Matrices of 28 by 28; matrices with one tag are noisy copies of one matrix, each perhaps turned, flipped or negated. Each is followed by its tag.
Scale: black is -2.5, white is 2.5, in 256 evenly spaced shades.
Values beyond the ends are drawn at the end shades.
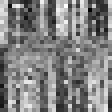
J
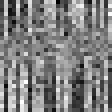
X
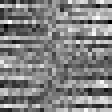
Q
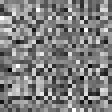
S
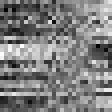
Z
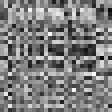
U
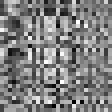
U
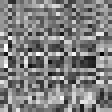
U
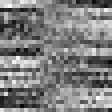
J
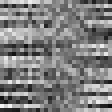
X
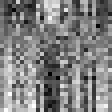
Z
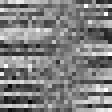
X
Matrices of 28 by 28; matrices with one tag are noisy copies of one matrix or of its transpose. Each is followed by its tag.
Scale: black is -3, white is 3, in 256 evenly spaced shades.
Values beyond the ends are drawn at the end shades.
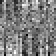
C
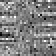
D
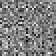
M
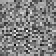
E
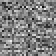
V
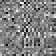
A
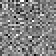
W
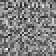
M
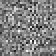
E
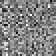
M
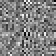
A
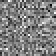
M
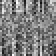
D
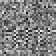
E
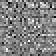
M
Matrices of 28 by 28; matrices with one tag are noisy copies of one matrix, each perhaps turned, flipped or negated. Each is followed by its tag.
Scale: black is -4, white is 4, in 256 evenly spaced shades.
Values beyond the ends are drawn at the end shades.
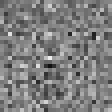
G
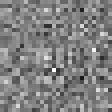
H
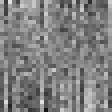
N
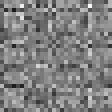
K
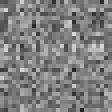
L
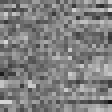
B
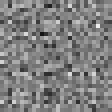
L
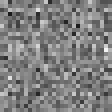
L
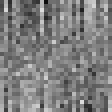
N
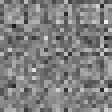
K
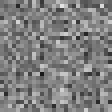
L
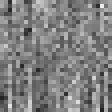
B
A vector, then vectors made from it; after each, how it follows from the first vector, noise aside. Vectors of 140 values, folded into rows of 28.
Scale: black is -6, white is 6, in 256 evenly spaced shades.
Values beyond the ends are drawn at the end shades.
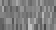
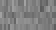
wrapped around, negated, shrunk.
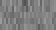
reversed, negated, shrunk.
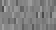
negated, partly zeroed.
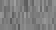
reversed, negated, shrunk.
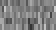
negated.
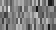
wrapped around, negated, scaled up.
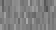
wrapped around, negated, shrunk.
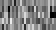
wrapped around, negated, scaled up.
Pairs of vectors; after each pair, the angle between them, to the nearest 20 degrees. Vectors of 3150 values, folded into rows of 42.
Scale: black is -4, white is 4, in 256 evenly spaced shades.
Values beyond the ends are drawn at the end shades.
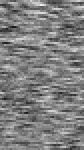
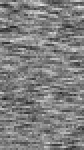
20 degrees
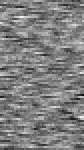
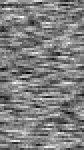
60 degrees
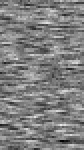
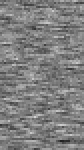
20 degrees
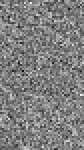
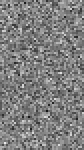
100 degrees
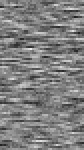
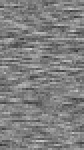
20 degrees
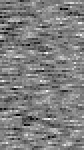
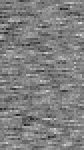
20 degrees
